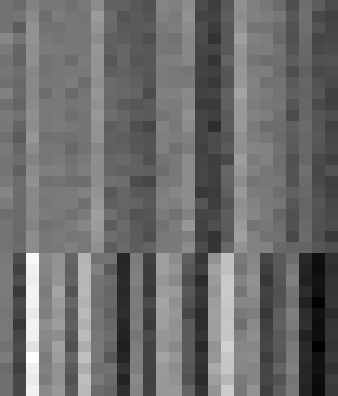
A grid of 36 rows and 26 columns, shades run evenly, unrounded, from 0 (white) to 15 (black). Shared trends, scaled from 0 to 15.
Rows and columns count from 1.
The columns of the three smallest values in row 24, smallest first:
3, 18, 7
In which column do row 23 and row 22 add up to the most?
17
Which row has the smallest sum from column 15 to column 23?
34
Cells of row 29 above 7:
19
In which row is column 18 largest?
15
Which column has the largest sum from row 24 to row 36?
25
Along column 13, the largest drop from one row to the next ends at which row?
24
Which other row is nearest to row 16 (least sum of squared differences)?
5
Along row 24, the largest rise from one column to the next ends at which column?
4
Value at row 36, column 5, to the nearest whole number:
6
